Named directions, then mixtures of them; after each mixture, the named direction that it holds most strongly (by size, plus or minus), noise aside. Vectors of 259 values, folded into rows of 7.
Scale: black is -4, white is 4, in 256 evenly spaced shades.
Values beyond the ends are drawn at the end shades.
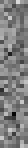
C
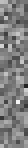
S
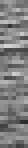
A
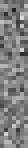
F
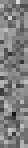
C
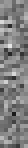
C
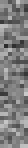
A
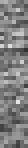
A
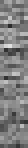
A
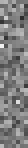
S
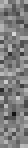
C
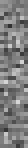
A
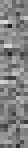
A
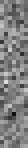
C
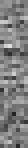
A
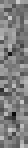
C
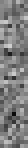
C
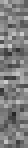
A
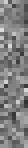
S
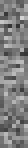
F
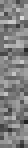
A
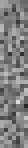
S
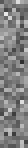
C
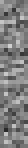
F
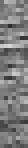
A
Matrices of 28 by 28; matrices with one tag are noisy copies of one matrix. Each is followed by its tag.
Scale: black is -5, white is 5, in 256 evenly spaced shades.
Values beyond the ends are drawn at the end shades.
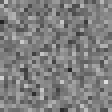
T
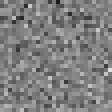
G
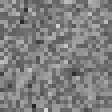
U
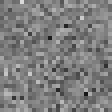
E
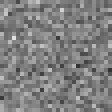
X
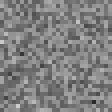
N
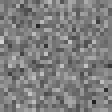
N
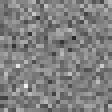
E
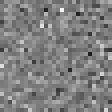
T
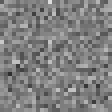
N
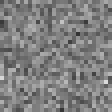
T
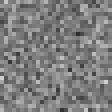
T
